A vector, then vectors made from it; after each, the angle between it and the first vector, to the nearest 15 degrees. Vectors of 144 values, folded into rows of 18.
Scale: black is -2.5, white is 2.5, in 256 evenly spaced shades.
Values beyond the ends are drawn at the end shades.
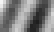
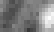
75 degrees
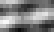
105 degrees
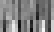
75 degrees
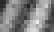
165 degrees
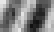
15 degrees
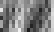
45 degrees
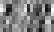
60 degrees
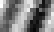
15 degrees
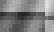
105 degrees
